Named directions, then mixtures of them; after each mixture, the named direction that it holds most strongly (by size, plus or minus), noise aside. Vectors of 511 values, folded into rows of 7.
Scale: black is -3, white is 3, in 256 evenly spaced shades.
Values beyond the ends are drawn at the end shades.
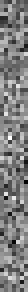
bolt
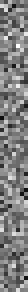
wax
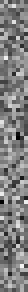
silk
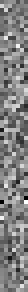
wax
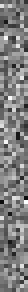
silk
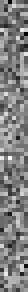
bolt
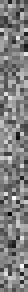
bolt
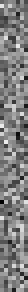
silk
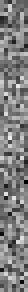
bolt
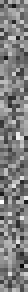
silk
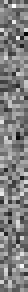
silk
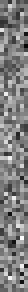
bolt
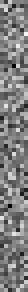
wax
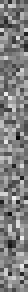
silk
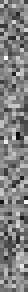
silk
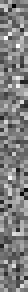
wax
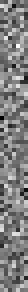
wax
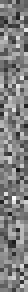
bolt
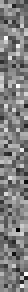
wax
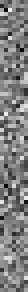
wax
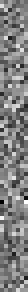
wax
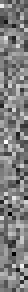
bolt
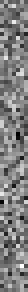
silk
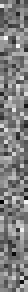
wax
